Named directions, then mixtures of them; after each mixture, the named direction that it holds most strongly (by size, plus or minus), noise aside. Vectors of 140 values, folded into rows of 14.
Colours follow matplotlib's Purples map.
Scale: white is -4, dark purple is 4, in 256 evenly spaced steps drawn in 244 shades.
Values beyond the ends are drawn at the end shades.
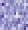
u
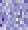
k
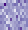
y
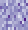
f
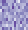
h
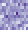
u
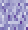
f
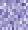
f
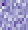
h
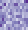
k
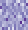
f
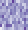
u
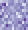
f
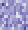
u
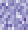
f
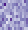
y
